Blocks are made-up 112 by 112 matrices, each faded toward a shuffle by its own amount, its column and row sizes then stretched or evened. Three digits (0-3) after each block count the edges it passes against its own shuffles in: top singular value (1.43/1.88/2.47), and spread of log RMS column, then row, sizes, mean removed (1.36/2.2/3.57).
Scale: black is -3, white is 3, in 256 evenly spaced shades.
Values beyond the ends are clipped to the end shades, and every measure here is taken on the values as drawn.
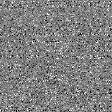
1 1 2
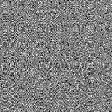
3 1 0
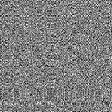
3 1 1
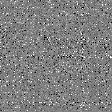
0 1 2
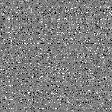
2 0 2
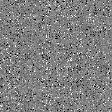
0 2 1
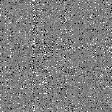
1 2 2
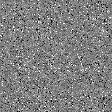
0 1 1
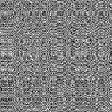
3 1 0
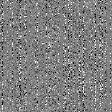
1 3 0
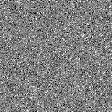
2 0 1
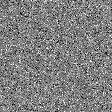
0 0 0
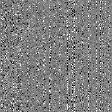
2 3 0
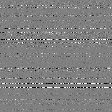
3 0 3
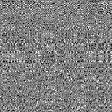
3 0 2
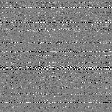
3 1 3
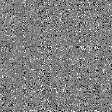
0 2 2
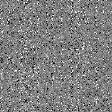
1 2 1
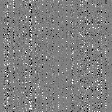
0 3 1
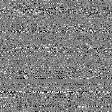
1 0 3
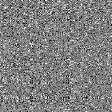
2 1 1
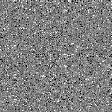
2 1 1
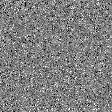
0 1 1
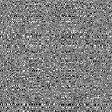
3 1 2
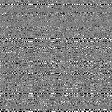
3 0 3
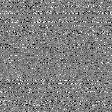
0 0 3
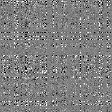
1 3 3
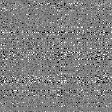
2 2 3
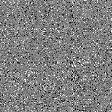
2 1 1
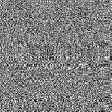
3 0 2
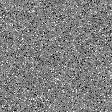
0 0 0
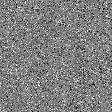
0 1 0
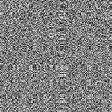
3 1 1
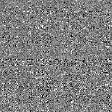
0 2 2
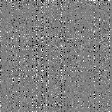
1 3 2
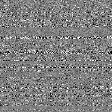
1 1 3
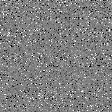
1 0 2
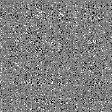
1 2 2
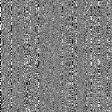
3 3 0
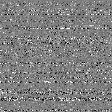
0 0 3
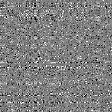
3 1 2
